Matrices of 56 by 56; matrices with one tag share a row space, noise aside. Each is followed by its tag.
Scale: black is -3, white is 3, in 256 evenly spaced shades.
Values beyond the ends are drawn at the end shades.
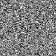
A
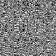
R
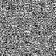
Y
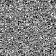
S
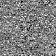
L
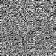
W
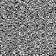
A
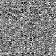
L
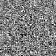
L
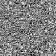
L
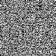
W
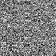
Y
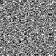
A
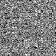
Y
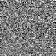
W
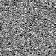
L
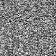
S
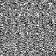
A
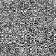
L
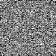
W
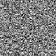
L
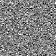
S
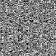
S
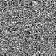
Y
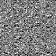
R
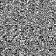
A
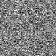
R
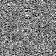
Y
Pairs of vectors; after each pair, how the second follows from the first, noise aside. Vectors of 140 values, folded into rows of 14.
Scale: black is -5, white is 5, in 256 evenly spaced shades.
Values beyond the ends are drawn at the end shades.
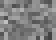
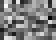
reversed, negated, scaled up.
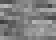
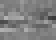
reversed, partly zeroed.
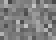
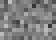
sign-scrambled.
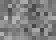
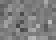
reversed, partly zeroed.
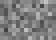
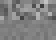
partly zeroed.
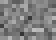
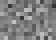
shuffled.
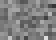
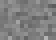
shrunk.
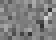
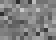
shuffled.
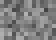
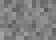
shrunk.
